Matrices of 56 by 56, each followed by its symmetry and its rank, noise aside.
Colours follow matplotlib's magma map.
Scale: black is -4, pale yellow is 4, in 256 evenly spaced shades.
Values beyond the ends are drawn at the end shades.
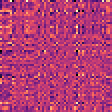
no symmetry, rank three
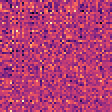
antisymmetric, rank four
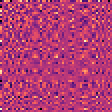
no symmetry, rank three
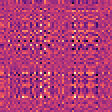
antisymmetric, rank two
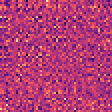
antisymmetric, rank four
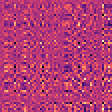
no symmetry, rank three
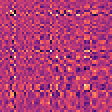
symmetric, rank two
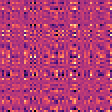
antisymmetric, rank two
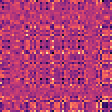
symmetric, rank two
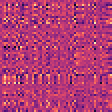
no symmetry, rank three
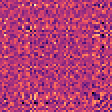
symmetric, rank four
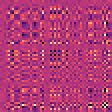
symmetric, rank two
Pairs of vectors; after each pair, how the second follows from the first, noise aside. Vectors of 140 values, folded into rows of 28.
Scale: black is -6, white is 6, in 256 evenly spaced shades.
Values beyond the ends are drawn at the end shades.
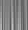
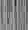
reversed, negated.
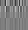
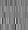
wrapped around, negated, partly zeroed.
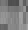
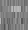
wrapped around, negated, partly zeroed.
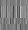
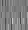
wrapped around, partly zeroed.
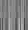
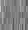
wrapped around, negated, partly zeroed.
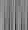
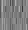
wrapped around, partly zeroed.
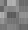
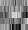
reversed, negated, scaled up.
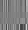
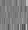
partly zeroed.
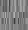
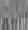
reversed, negated, partly zeroed.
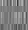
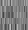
reversed, negated.
